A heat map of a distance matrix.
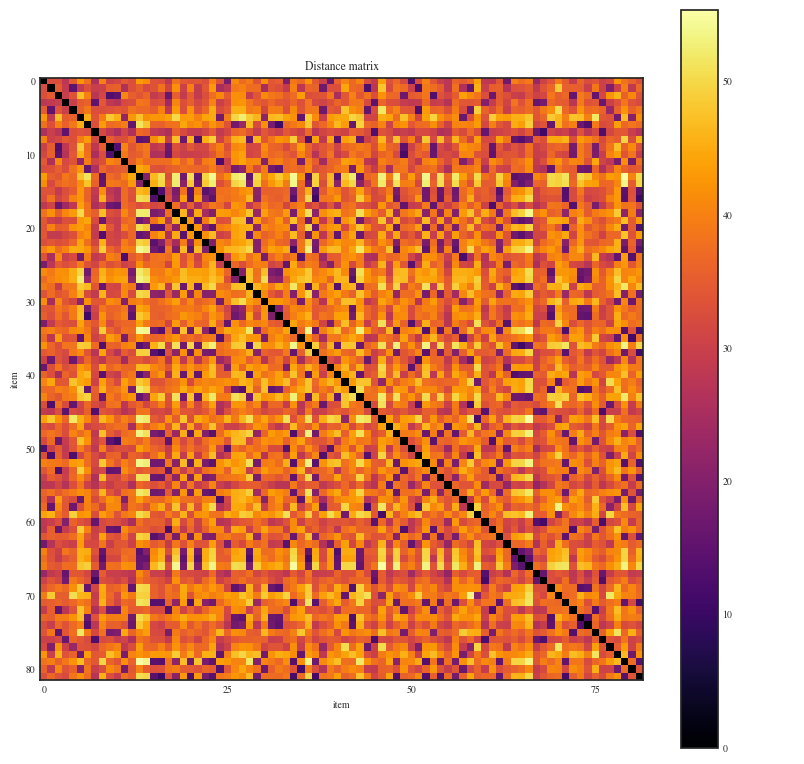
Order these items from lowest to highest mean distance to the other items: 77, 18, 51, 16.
16, 51, 77, 18
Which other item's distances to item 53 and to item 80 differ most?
35
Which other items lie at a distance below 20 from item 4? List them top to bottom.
1, 38, 44, 51, 58
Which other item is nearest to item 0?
50
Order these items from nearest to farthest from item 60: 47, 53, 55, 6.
55, 47, 6, 53
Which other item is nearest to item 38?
51
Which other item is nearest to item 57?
24
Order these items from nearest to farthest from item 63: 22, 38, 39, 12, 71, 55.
39, 55, 38, 12, 22, 71
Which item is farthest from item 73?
13
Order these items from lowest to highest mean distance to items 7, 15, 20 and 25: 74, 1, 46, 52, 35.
52, 74, 1, 35, 46
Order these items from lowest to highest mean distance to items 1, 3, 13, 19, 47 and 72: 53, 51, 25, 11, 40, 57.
40, 51, 53, 25, 11, 57
